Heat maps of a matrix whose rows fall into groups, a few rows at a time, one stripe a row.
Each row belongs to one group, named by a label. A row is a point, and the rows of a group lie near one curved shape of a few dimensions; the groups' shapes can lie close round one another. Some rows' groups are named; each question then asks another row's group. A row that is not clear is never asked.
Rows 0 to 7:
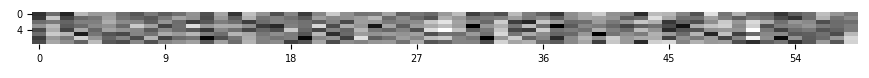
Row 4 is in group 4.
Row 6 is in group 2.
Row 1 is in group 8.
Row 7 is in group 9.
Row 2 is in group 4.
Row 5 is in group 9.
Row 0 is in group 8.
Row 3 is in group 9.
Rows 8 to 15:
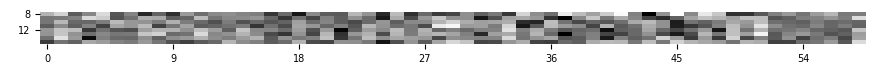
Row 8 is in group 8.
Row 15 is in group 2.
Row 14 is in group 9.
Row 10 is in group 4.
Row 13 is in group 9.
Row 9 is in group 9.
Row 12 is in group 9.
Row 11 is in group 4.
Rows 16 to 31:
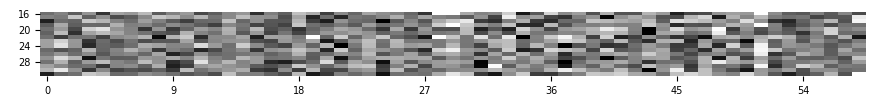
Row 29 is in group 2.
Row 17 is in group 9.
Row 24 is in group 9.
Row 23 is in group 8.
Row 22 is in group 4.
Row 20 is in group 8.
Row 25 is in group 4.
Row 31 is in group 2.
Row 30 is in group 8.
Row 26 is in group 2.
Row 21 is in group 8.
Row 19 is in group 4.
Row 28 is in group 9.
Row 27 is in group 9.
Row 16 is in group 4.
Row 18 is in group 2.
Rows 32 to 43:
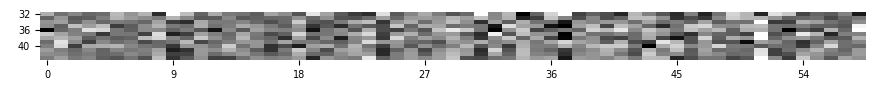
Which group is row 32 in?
4
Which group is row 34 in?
2
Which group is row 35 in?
9
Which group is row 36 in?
2
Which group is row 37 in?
2
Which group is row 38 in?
9
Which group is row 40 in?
8
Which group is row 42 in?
2
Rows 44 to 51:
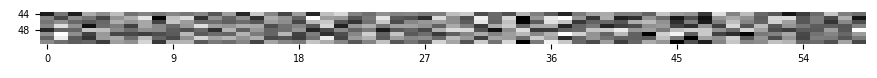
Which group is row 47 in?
9
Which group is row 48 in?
2
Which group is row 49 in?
8
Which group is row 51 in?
4
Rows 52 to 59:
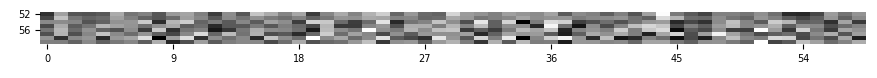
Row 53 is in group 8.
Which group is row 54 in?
4
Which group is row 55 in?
4
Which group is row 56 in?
2
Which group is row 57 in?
9
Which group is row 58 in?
4
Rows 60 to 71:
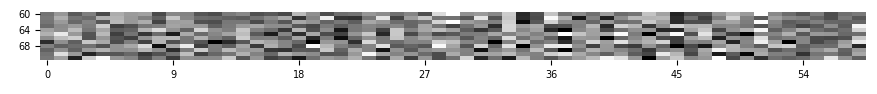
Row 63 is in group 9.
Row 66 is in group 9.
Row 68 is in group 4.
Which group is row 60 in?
4
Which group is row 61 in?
4
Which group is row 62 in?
4
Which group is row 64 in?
9
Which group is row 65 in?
8
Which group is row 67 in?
2
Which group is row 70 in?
8
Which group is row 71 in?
8
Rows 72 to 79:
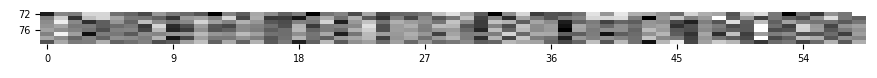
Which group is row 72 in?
2
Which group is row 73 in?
8
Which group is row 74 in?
9
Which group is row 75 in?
2
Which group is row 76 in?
2
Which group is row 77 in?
9
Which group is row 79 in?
9
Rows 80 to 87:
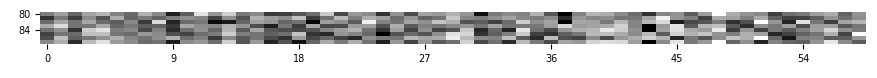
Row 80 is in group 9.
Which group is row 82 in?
2
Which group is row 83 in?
8
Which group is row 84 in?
8
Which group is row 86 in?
4
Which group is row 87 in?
8
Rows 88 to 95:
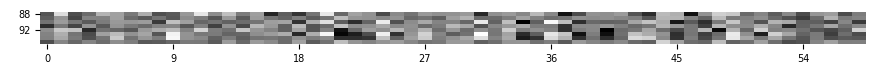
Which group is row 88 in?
9
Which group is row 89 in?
8
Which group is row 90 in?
4
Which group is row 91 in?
8
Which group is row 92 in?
9
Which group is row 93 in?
4
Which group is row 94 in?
4
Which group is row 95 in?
8
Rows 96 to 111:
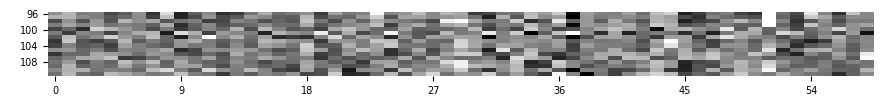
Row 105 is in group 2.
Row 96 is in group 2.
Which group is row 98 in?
4
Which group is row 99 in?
2
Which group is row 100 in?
8
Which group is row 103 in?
8
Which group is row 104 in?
8
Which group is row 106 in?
2
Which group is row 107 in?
9
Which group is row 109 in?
4
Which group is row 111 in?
4
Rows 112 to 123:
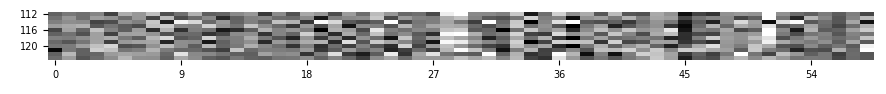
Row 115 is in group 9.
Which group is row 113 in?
2
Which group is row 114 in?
4
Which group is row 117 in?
4
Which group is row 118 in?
9
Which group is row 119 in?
4
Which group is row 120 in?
9
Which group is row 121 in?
2
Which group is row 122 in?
4
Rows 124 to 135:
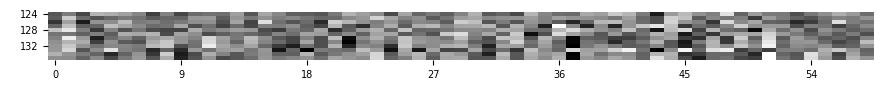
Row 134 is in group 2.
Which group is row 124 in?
8
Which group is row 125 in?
8
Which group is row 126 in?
8
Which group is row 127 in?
4
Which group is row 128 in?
8
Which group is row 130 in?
9
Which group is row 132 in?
9
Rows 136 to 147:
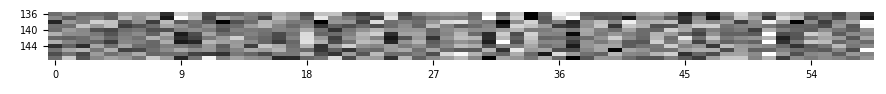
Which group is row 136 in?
4
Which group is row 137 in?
4
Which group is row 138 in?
2
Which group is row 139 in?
9
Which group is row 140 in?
8
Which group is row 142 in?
2
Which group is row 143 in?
2
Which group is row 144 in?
8
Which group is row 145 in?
9
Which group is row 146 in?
4
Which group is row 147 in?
9
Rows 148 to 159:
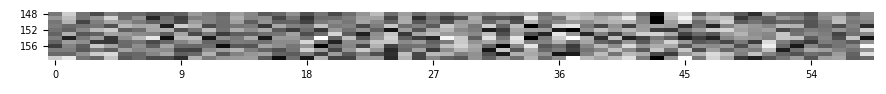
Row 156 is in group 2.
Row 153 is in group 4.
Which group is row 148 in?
8
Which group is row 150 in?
8
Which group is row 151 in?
4
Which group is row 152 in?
9
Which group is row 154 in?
4
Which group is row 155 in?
8
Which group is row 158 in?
9
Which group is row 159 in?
8
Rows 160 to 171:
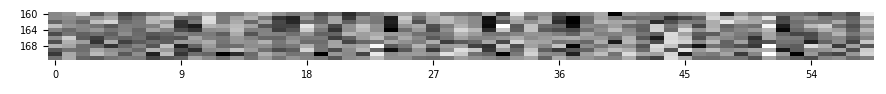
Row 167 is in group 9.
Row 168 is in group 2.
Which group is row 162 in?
9
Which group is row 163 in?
2
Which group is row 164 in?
2
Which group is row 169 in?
2
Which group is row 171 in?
8
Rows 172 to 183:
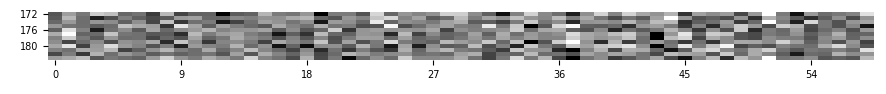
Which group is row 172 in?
2
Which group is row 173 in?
8
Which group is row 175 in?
4
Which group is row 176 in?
9
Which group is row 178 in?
8
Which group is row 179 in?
4
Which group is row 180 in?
8
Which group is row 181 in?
9
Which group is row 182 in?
8
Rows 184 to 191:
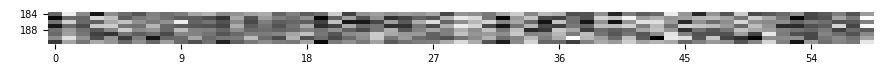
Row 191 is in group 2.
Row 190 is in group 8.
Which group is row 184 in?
9
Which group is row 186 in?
4
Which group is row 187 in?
2
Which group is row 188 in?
4
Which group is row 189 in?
8
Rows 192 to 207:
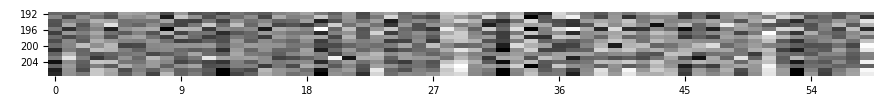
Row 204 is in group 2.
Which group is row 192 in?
4
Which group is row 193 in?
4
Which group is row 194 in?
2
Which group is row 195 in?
9
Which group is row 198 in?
4
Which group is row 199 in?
2
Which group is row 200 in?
9
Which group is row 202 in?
8
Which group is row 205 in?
4
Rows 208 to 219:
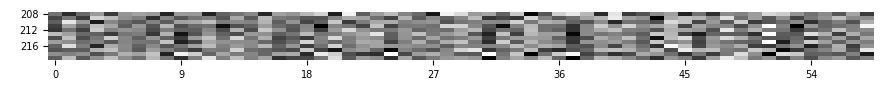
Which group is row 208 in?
4
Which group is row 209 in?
8
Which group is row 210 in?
9
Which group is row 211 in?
2
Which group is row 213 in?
2
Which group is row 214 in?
9
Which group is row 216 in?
9
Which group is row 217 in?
2
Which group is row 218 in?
4
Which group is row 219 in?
9
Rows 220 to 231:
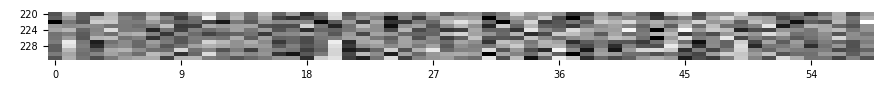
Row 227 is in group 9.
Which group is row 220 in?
9
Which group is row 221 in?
9
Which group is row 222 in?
2
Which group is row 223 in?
2
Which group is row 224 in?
8
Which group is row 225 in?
4
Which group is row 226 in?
8
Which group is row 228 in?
9
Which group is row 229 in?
4
